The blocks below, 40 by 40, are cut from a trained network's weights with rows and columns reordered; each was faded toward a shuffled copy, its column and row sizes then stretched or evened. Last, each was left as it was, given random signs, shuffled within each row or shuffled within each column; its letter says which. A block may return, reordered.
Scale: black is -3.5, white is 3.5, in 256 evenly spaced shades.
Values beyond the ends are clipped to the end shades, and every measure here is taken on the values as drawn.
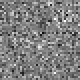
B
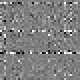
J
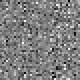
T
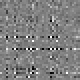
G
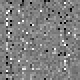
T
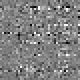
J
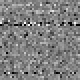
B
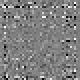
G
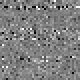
B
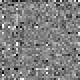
J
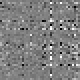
J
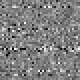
B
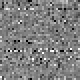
B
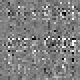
G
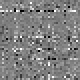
J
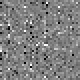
T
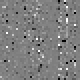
T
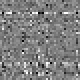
G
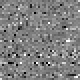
B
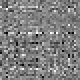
G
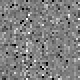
T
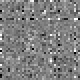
G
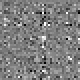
J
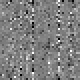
T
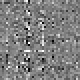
J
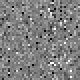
T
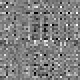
G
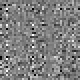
J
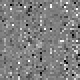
T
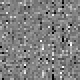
T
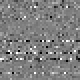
B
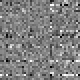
J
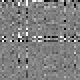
G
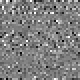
B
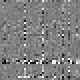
J
